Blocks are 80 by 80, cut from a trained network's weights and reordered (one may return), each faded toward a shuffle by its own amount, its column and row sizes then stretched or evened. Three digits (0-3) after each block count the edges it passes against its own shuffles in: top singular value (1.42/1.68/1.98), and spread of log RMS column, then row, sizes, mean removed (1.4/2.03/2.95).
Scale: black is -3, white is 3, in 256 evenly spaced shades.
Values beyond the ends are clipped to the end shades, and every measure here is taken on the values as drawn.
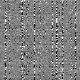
2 3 0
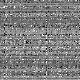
3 1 2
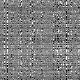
3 3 0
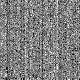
2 1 0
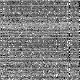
3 2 0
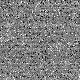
0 0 0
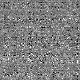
0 1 2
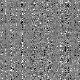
0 3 1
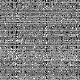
3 2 1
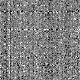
2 1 2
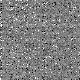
0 2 1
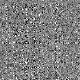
0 2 2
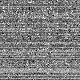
3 0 0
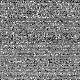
1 0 2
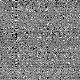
1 1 2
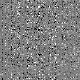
0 3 2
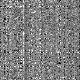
2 2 2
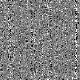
0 3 0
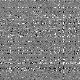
1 1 3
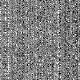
2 2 0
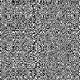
3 2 1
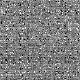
1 2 1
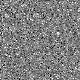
1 0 0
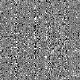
1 3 2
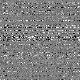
0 1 3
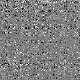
0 2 3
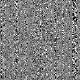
1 3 0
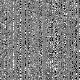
1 3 0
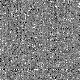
0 1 1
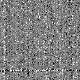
1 1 1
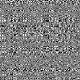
3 1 3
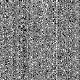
1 2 0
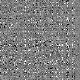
0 3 2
